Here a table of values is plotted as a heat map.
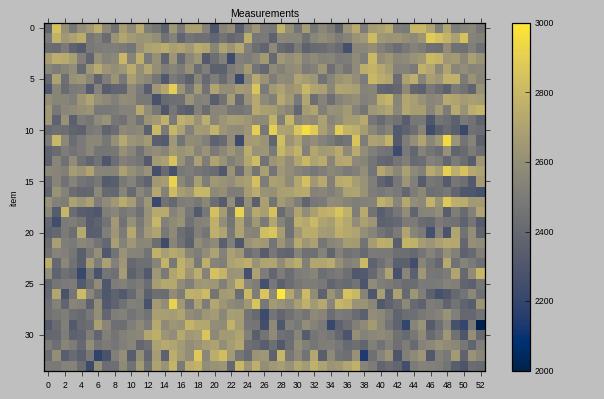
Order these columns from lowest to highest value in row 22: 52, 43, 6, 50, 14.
50, 43, 52, 6, 14
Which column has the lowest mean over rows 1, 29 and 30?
52
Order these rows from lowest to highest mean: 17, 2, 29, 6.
29, 2, 6, 17
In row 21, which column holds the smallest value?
14
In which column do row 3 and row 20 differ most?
46
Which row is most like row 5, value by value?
21
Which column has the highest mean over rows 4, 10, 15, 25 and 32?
15
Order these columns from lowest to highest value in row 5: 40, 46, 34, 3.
34, 3, 46, 40
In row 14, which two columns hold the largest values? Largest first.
48, 50
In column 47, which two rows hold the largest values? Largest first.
1, 3
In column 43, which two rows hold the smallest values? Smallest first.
29, 33
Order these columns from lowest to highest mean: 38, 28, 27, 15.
38, 27, 28, 15
